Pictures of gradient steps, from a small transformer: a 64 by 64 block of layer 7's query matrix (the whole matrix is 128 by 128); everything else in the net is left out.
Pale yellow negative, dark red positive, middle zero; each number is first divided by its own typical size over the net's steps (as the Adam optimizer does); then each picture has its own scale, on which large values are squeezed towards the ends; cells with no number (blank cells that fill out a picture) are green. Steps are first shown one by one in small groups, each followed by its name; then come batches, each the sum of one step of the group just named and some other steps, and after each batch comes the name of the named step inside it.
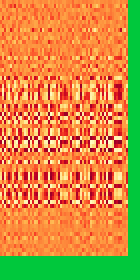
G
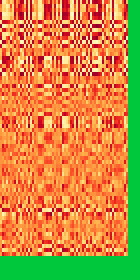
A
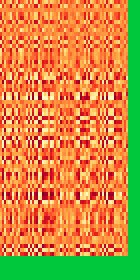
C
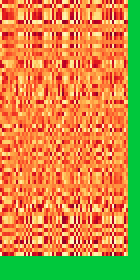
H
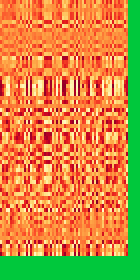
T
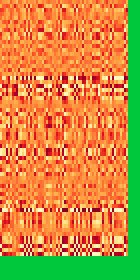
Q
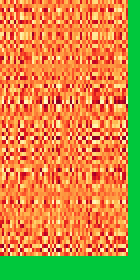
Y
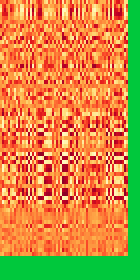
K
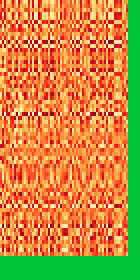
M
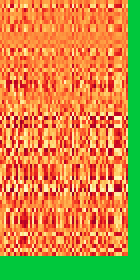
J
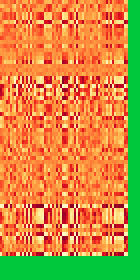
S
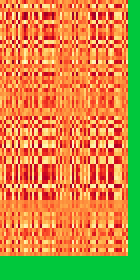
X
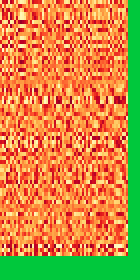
Y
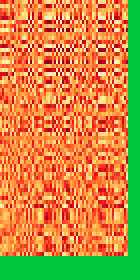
S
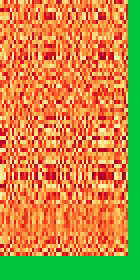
Y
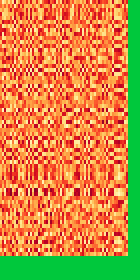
A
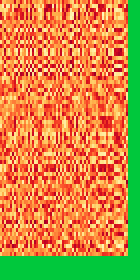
A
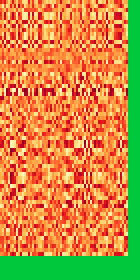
S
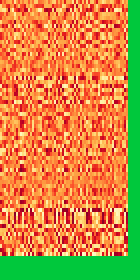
Q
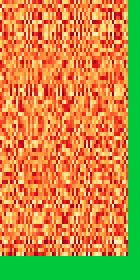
H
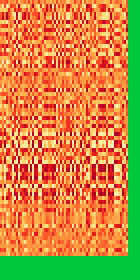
X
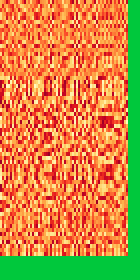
T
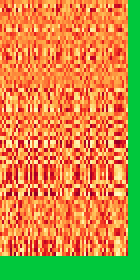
J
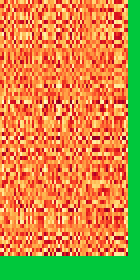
Y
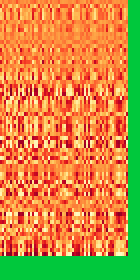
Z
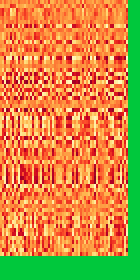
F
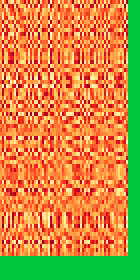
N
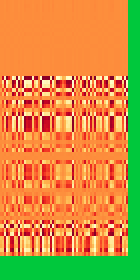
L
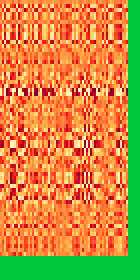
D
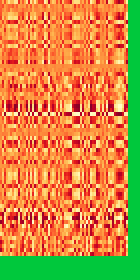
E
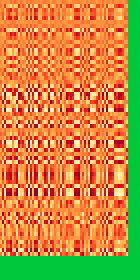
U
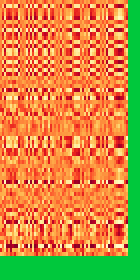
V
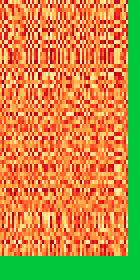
N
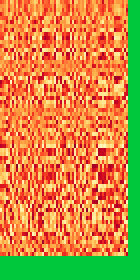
L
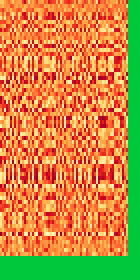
F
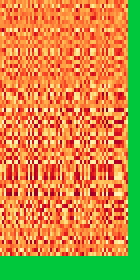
U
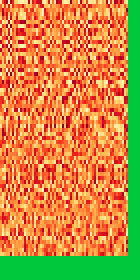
F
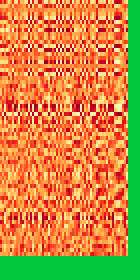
E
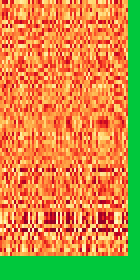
F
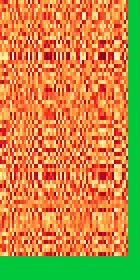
N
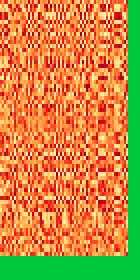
N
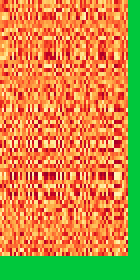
U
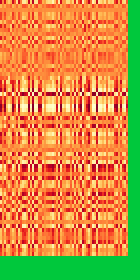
L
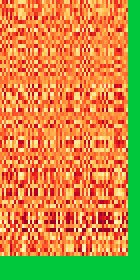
U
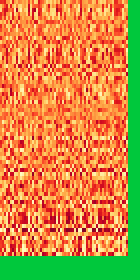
Z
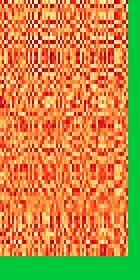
N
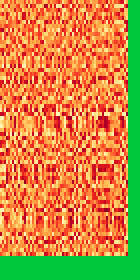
F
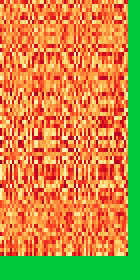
Z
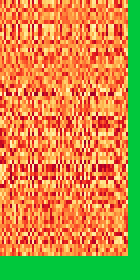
D
